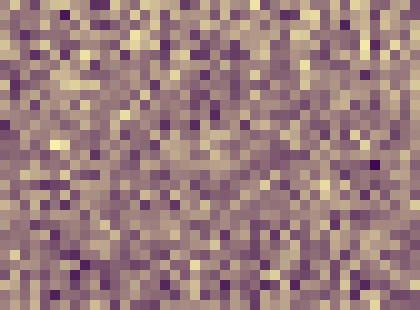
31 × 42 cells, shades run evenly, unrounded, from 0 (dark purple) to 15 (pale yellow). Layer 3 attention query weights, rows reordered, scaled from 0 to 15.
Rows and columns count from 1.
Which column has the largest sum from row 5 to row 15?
42
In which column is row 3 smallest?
35
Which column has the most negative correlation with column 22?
14
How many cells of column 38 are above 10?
4
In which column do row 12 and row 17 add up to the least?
38
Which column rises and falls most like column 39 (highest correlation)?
8
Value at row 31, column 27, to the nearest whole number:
10
